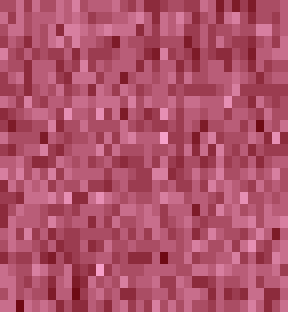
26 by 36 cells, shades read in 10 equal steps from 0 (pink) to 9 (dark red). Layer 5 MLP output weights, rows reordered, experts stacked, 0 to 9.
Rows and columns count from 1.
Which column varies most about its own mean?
32
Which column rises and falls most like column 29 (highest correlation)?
22
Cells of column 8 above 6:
6
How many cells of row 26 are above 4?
18
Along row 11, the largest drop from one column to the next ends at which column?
34
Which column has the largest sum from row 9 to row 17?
23
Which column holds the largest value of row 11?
33
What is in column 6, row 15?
5
